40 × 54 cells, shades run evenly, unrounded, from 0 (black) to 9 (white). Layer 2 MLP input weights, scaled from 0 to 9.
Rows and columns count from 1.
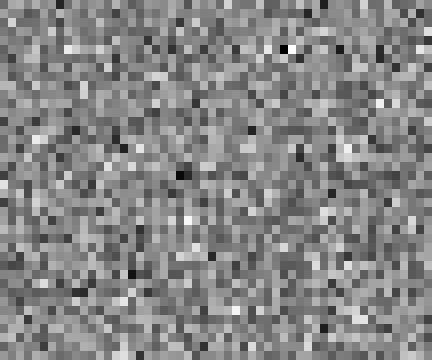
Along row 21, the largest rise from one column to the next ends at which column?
13
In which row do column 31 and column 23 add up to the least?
20
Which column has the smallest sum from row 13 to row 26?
38
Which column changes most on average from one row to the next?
42
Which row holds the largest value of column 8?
21
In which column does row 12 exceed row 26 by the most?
50
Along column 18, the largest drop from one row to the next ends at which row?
26
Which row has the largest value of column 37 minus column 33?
6
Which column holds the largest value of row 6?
37
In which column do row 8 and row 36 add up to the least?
54
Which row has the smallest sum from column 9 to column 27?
33
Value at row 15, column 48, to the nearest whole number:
4
